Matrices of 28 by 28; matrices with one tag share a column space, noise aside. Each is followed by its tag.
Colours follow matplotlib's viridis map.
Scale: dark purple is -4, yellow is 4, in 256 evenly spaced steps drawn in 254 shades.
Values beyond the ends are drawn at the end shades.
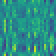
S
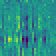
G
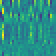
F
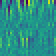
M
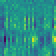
G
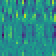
F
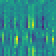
G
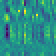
F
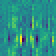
G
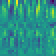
M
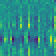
G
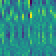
F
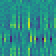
G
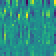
F
